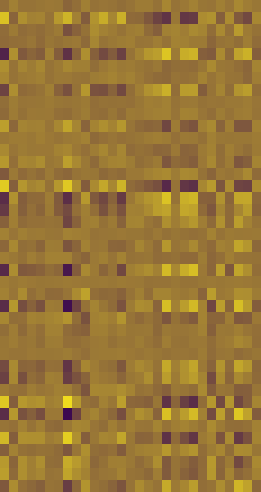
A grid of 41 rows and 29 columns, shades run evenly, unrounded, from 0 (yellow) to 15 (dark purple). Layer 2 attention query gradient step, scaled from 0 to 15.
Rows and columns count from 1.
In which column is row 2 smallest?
1
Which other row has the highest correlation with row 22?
27
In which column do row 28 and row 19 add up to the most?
8
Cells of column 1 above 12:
5
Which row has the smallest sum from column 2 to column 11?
34
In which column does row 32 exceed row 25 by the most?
24
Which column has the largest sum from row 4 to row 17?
11
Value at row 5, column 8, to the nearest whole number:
12
